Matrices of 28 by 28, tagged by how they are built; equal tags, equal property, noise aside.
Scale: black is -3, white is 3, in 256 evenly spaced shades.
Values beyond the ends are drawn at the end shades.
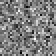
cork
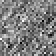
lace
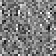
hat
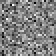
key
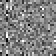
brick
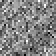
lace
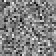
cork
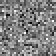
cork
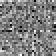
hat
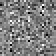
brick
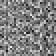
key
